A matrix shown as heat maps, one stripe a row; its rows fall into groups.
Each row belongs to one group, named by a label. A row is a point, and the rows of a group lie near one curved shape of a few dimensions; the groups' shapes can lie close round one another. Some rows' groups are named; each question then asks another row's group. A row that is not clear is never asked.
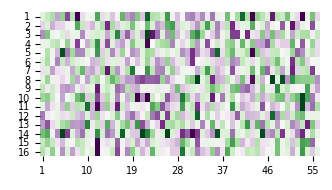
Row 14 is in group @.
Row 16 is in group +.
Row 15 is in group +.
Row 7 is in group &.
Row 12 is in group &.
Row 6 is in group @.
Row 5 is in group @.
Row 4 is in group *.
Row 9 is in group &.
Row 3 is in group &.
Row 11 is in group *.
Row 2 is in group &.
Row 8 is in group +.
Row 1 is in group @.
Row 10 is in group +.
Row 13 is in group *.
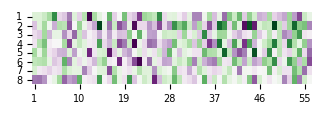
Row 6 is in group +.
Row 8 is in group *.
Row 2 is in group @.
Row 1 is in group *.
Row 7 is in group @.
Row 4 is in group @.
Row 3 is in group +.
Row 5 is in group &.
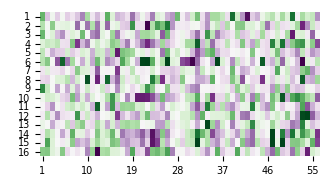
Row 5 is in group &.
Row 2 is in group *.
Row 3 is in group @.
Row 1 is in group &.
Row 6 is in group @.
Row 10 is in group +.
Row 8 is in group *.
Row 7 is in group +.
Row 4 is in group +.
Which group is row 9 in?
@
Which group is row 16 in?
*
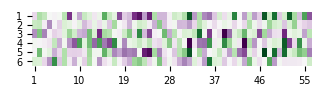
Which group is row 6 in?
@
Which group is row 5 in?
+
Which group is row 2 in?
@
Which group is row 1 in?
+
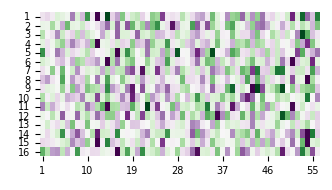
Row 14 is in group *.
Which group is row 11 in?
&
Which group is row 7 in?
@
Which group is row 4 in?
*
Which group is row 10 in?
&
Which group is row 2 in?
*
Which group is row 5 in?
&
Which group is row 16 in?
@
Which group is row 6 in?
&
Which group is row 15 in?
*
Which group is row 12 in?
@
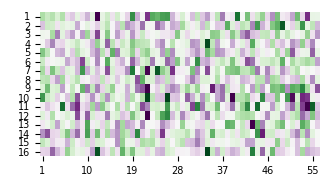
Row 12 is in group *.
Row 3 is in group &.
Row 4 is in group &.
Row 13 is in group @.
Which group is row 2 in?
@
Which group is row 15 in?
@
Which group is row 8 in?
@
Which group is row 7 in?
*
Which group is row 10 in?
@
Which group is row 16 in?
&
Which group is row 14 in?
*
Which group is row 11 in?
*
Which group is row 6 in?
&
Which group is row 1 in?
*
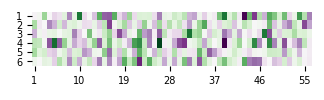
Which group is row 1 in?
@
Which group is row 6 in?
*
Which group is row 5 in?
@
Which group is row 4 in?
@
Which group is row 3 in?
&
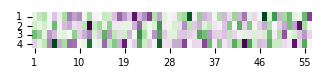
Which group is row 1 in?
+
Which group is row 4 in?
@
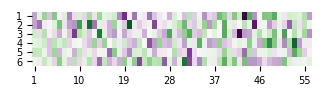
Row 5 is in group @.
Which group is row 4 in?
@
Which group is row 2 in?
*
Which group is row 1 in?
@
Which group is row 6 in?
*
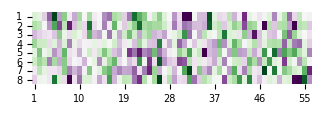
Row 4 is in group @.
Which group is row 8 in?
*
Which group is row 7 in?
+
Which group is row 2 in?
@
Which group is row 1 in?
@
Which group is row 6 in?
@
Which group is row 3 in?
*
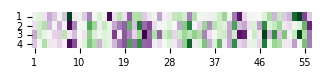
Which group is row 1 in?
+
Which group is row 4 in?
+
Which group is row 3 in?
+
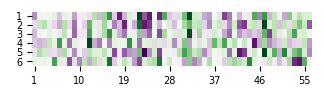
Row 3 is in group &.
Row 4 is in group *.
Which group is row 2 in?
+
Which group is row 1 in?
&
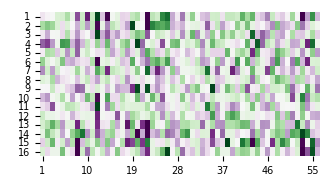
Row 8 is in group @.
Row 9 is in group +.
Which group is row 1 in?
*
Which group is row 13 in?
+
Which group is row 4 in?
*
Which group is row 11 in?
&
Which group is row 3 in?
*
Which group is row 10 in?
*
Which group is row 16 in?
*
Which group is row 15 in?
@
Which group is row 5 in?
@
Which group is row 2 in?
*
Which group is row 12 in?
+
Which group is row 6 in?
*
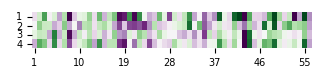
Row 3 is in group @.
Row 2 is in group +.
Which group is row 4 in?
@
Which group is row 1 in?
@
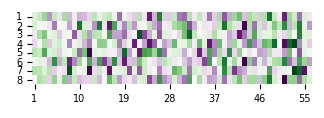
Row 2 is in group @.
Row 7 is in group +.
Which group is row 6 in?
@
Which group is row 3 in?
&
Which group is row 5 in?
*
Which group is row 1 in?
@
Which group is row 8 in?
@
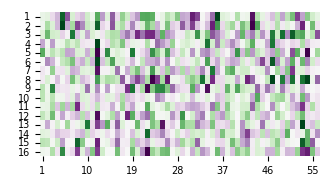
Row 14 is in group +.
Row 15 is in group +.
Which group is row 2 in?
@
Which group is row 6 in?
&
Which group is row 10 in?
@
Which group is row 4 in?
&
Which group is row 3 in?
+
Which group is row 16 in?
*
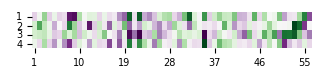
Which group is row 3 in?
+
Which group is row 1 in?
+
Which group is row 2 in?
+
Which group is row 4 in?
+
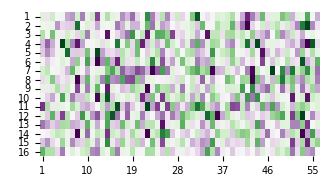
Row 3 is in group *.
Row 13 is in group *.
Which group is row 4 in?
*
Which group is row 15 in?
*
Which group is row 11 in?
&
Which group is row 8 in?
@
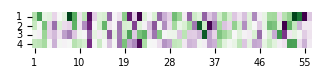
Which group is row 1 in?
+
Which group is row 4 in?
+
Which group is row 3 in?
+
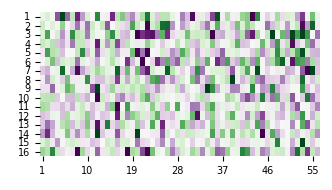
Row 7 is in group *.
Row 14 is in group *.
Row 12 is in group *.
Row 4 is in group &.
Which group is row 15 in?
@
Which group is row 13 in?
*
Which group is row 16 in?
+
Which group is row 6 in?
@
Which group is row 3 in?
+
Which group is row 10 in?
&
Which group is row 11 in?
&
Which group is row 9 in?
&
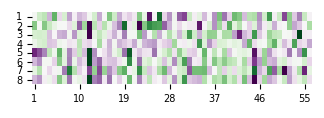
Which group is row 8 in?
*
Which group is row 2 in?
*
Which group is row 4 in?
@
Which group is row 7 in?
&
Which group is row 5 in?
*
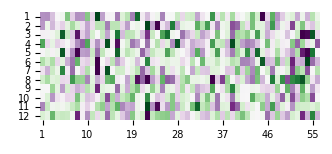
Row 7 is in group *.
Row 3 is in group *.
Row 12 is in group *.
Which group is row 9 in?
+
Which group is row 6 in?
&
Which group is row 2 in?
&
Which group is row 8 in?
+
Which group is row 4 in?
&
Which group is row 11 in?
&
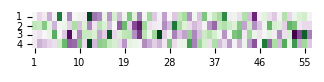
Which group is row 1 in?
*
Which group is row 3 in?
*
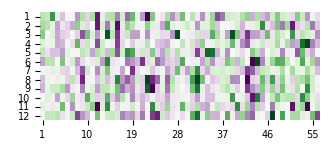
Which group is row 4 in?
+
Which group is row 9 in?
&
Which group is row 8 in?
&
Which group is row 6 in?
@
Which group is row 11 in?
*
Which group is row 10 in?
@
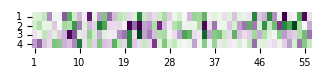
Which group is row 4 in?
*
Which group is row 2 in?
+
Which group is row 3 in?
+
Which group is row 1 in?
&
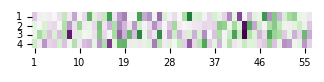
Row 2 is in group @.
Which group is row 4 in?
&
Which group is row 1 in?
&
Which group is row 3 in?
@
